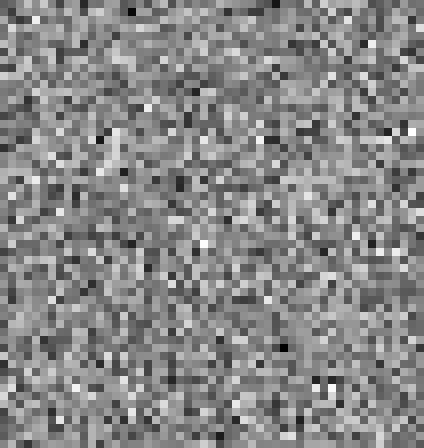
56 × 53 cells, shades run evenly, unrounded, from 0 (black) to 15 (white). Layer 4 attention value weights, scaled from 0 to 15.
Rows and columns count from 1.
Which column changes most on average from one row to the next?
42
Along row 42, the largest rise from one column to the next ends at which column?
23
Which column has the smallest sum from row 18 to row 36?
34
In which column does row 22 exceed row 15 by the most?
45
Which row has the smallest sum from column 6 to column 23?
30
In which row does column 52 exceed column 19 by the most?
17
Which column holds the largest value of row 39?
10
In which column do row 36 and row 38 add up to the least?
2
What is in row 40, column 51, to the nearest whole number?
12
